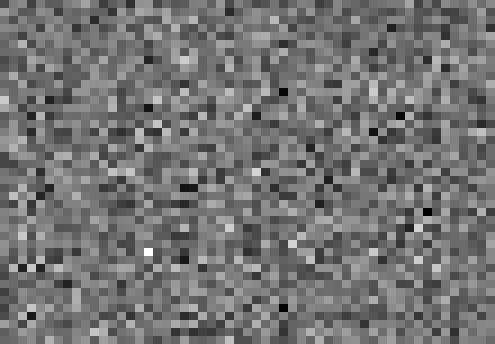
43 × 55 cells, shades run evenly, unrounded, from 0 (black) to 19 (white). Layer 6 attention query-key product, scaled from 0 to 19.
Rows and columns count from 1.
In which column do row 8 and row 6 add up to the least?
17
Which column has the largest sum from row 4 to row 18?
20
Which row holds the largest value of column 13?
22
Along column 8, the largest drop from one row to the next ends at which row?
21
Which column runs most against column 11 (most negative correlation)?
31
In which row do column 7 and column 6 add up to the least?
13
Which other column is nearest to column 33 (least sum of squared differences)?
24
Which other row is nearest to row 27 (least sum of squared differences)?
18
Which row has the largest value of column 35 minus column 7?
33
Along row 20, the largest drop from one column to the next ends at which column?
12
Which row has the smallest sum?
40
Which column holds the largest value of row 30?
3
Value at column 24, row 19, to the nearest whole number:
5
